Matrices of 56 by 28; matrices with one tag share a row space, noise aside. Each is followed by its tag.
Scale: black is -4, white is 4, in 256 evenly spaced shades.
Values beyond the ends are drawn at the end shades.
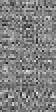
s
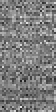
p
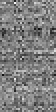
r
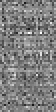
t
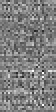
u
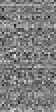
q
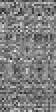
q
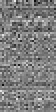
q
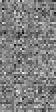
r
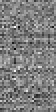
q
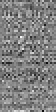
u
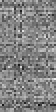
r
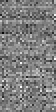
p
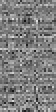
s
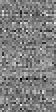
p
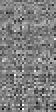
r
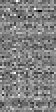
q
